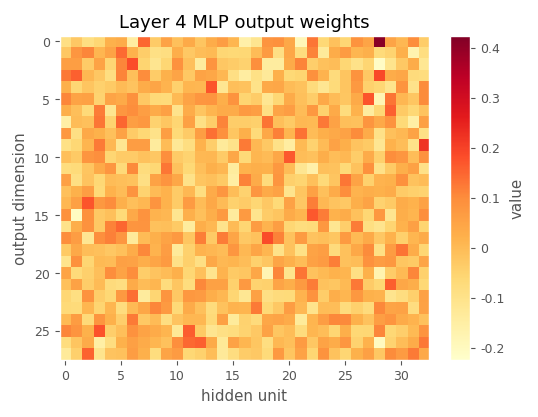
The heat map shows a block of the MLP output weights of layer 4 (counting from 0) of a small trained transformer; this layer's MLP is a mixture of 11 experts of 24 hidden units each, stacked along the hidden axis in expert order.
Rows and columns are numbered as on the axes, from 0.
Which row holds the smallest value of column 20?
9
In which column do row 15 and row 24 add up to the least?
15
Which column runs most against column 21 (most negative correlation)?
28
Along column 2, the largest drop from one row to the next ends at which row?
17
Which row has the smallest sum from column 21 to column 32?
2
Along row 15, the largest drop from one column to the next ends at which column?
1
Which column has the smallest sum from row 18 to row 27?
18
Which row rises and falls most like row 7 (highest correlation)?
19
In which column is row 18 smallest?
10
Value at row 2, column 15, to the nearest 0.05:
-0.05
